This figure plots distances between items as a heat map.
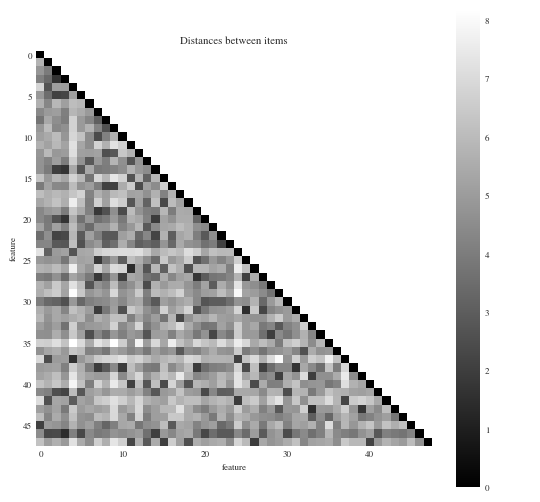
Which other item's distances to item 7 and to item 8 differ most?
12
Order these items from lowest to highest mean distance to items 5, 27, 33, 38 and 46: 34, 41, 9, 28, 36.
41, 34, 28, 36, 9
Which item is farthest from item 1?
35
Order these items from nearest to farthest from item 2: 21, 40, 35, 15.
21, 15, 40, 35
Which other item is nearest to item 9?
16
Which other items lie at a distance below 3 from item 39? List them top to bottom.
29, 33, 43
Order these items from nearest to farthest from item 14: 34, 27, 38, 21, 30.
30, 27, 38, 21, 34
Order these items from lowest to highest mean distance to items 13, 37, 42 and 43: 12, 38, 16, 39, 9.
39, 38, 16, 12, 9
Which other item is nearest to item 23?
22
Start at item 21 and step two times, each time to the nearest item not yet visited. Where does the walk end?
28
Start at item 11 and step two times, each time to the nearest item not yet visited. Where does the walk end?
47
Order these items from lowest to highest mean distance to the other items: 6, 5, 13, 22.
13, 22, 6, 5
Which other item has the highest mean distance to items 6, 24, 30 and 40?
9
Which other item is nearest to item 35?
44
